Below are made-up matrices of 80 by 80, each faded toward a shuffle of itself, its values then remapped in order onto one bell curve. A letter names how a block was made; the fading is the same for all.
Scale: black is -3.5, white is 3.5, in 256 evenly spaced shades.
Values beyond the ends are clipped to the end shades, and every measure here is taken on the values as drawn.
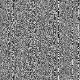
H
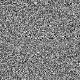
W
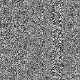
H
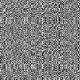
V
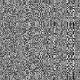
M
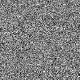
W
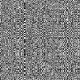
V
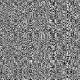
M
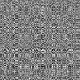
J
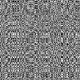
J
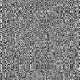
M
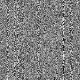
H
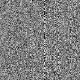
H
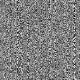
H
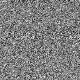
W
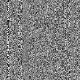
H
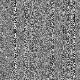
H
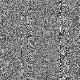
H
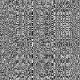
V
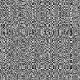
V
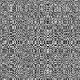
J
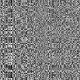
V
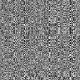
V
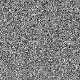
W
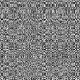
J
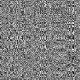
M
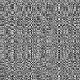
J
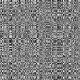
J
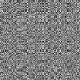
J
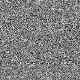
W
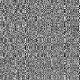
V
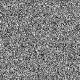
W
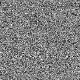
W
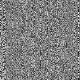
H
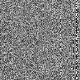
H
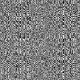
V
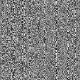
H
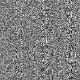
H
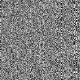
H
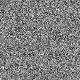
W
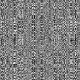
V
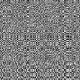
J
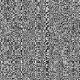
M
